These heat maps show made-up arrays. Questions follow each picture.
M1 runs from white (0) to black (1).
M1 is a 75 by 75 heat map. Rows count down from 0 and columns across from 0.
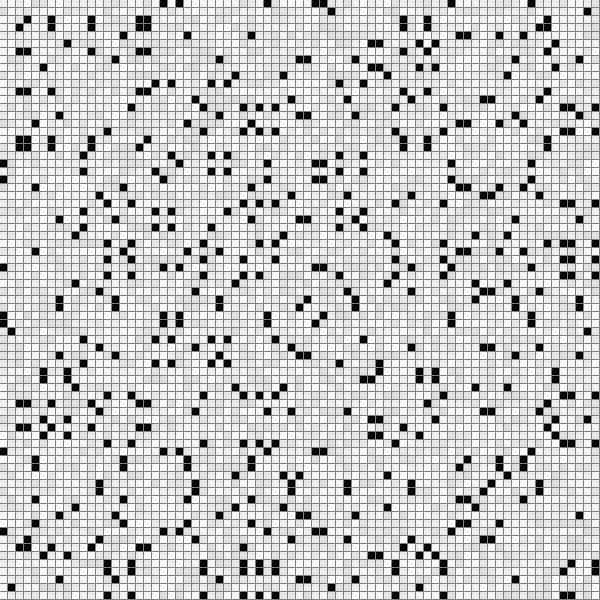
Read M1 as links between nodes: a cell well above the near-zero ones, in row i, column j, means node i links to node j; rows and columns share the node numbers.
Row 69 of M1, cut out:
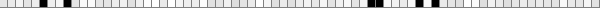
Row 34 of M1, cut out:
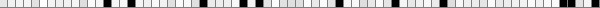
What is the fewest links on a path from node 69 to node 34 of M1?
4
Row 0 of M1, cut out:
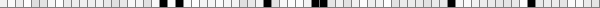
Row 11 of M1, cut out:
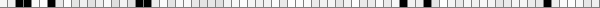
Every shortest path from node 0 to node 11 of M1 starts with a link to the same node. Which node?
node 33
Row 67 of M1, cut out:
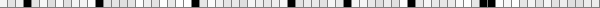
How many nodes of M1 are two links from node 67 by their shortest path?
9
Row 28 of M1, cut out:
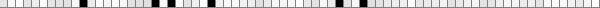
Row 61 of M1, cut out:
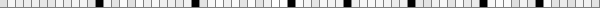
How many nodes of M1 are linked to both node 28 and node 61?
0
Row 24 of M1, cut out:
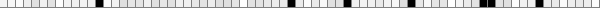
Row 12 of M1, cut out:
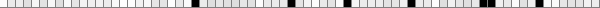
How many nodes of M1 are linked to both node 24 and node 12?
6
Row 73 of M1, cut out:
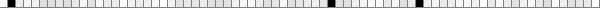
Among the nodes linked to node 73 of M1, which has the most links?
node 52
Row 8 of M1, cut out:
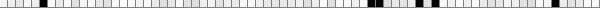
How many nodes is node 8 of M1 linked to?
6
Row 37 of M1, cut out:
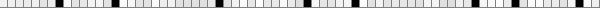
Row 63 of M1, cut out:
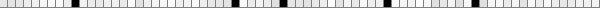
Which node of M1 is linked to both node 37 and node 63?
node 59
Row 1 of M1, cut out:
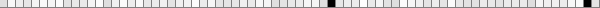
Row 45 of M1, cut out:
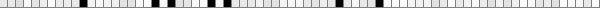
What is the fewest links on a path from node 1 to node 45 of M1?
4
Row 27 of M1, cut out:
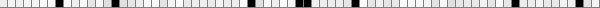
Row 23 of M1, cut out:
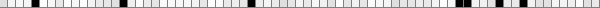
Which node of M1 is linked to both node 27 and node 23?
node 31
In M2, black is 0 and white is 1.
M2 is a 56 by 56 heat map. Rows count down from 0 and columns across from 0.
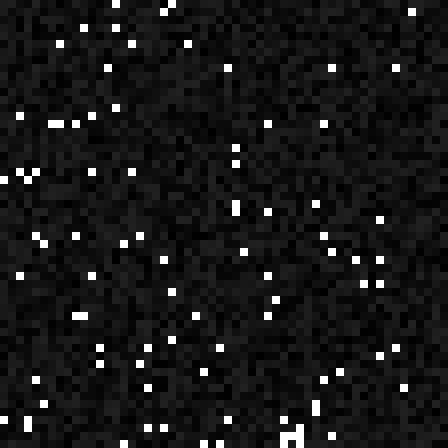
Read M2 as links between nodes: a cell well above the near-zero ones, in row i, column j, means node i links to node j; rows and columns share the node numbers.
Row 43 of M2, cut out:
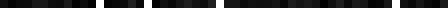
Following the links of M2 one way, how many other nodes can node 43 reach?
10
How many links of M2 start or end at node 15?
7
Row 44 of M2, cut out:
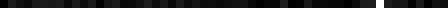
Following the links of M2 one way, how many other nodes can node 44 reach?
3
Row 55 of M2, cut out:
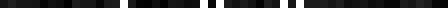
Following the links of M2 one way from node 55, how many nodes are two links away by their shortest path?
10
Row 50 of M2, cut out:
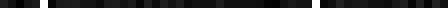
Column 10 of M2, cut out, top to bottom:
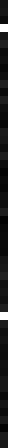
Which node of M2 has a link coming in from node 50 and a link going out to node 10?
node 39
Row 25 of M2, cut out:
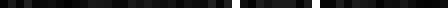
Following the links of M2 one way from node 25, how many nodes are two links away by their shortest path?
7
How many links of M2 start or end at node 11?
3
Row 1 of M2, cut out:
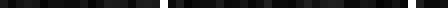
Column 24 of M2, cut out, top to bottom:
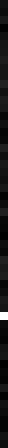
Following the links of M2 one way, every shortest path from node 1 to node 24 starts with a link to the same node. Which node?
node 51
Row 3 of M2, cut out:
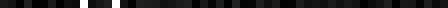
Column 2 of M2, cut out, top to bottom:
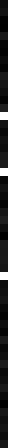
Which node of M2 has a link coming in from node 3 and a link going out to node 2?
node 14
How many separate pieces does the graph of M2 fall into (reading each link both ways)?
3
